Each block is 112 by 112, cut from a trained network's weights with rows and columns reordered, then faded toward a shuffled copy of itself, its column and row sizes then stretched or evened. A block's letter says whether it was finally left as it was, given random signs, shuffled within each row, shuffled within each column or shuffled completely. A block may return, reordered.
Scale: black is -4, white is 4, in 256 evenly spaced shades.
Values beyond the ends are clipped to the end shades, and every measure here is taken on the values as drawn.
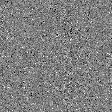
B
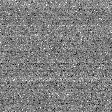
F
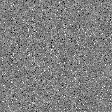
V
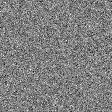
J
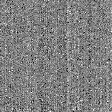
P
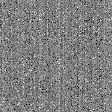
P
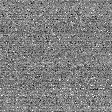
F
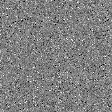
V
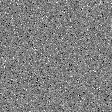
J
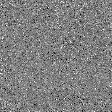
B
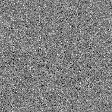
V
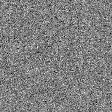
F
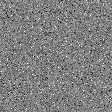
J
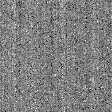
V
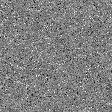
J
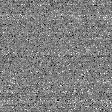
F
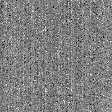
V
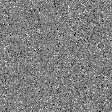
V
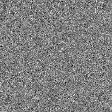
P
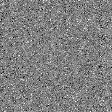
B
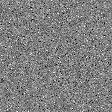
J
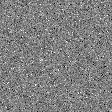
J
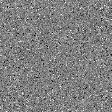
B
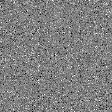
B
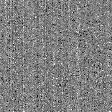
V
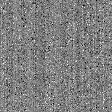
V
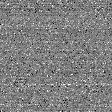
F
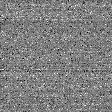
F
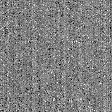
P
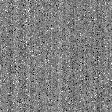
V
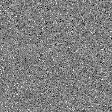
V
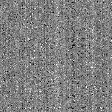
P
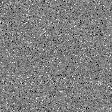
F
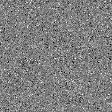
B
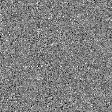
B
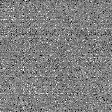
P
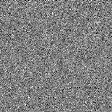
P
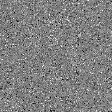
B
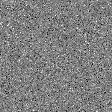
J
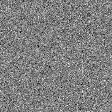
V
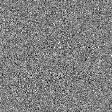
B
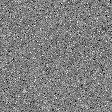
J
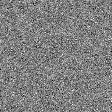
V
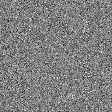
V
